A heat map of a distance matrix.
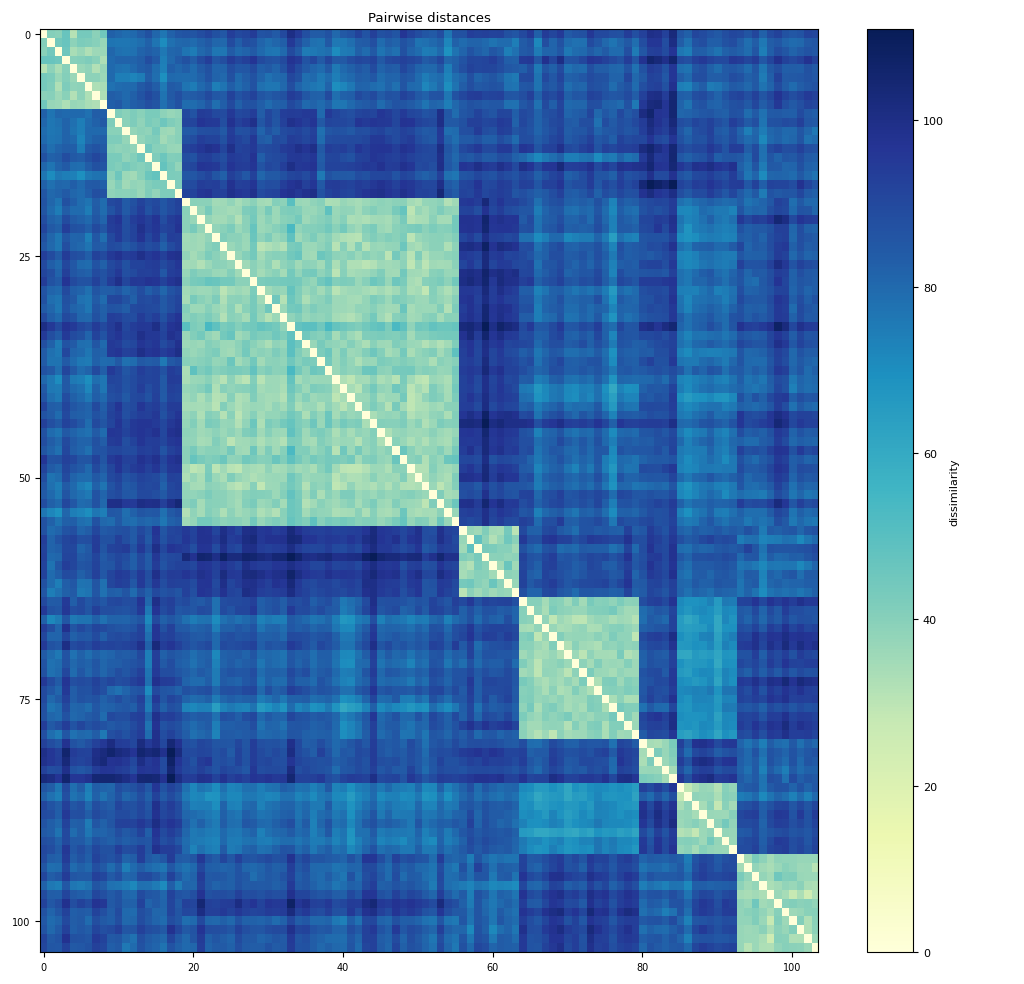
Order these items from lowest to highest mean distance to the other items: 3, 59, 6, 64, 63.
6, 64, 63, 3, 59
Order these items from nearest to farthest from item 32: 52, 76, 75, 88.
52, 76, 75, 88
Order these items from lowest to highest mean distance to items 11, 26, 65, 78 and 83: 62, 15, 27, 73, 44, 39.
73, 39, 27, 44, 15, 62
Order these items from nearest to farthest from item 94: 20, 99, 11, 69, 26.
99, 11, 20, 26, 69
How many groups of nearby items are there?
8
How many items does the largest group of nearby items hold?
37
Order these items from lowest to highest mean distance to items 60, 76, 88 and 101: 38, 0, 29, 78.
78, 29, 38, 0
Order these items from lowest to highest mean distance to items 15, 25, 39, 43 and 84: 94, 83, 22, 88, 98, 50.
50, 22, 83, 94, 88, 98
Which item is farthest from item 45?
59
